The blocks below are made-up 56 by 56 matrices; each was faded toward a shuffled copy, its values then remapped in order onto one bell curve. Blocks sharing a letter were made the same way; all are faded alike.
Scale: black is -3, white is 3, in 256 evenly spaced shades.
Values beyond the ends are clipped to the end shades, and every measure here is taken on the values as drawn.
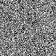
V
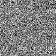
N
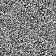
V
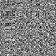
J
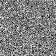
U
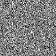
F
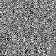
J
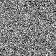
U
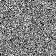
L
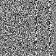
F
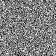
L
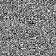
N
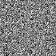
F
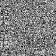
N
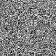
N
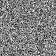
U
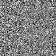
F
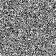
L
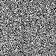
L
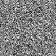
N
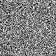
V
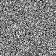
V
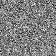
U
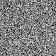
L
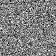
V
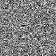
N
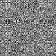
J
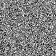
U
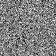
U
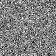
U
